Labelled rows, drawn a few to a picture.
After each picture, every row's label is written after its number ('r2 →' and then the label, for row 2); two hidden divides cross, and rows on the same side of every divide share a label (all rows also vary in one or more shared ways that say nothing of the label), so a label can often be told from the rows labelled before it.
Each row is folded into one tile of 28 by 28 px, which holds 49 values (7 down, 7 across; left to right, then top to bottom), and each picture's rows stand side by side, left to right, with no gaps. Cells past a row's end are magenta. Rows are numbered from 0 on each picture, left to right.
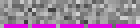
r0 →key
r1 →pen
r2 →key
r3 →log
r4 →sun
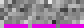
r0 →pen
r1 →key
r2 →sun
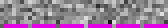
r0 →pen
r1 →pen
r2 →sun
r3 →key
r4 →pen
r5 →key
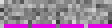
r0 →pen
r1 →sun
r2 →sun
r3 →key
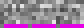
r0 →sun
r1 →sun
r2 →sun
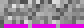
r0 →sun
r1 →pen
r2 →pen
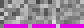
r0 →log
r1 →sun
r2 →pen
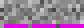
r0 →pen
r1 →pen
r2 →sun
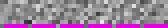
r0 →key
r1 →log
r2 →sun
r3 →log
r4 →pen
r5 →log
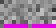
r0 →log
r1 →pen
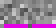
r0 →pen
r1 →sun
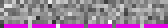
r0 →log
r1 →key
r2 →pen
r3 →sun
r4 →log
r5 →key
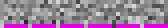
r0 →key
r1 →key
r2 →pen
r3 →pen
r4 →sun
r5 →key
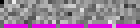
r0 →log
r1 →sun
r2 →log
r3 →sun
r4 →key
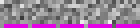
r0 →pen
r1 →pen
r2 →sun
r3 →pen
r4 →log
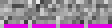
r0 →key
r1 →pen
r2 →key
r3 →key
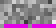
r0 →key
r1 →sun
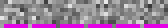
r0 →key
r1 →key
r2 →sun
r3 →key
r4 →sun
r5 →pen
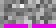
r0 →sun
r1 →pen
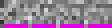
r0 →log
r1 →key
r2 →key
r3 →key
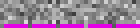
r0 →sun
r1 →sun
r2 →log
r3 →key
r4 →sun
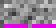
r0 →log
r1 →sun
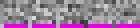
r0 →key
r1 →key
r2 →key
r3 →sun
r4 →log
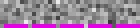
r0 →sun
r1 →pen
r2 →pen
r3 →key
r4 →sun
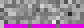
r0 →pen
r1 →sun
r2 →log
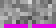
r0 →key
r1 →pen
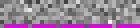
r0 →log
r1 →log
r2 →log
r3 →sun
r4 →pen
